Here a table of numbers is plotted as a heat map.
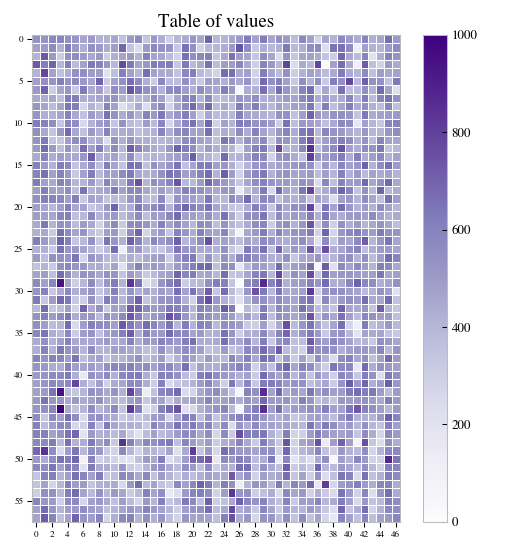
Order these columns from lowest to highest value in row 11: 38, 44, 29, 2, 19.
2, 44, 29, 38, 19
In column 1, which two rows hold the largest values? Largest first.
49, 4
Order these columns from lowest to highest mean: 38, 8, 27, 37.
38, 8, 37, 27
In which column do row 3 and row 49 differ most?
20
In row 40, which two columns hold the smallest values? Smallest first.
6, 44
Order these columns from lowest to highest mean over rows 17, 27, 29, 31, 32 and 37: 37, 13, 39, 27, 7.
27, 7, 39, 37, 13
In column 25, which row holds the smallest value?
46
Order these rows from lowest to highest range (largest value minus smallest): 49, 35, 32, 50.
35, 49, 32, 50
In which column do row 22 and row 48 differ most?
11
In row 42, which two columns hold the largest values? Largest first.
3, 29
